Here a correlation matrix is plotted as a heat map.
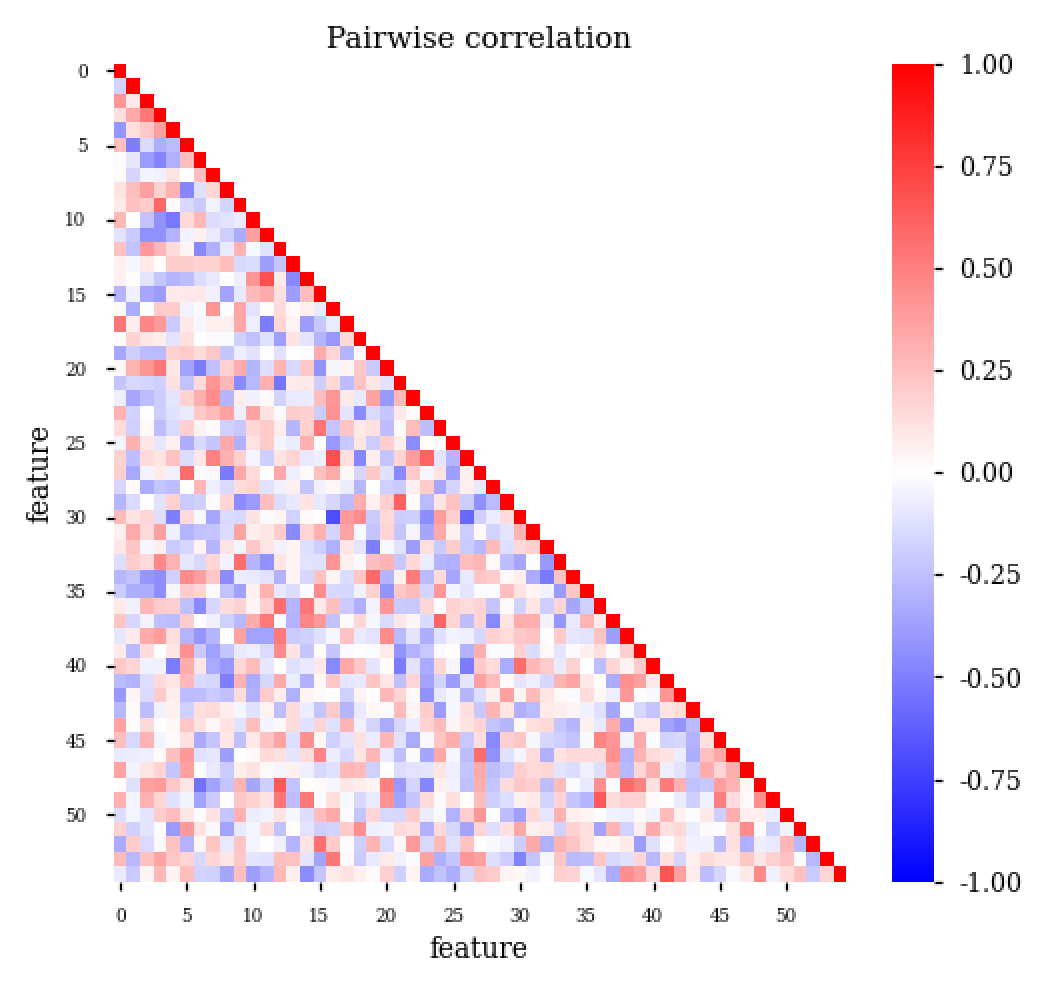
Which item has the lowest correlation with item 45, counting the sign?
28
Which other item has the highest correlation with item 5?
27
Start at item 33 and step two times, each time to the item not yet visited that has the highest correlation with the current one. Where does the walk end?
3
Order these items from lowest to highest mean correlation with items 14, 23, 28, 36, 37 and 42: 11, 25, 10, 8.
8, 25, 10, 11
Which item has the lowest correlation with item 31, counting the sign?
13
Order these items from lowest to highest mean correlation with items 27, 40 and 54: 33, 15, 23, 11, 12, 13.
23, 11, 13, 15, 33, 12
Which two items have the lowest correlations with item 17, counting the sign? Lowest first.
11, 14
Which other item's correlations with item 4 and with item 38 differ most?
30
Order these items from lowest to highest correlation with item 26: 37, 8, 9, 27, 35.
37, 35, 27, 9, 8
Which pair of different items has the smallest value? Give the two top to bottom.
16, 30
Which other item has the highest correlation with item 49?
36
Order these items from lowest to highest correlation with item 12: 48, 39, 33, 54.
33, 54, 39, 48
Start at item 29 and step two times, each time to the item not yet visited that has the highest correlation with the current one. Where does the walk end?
7
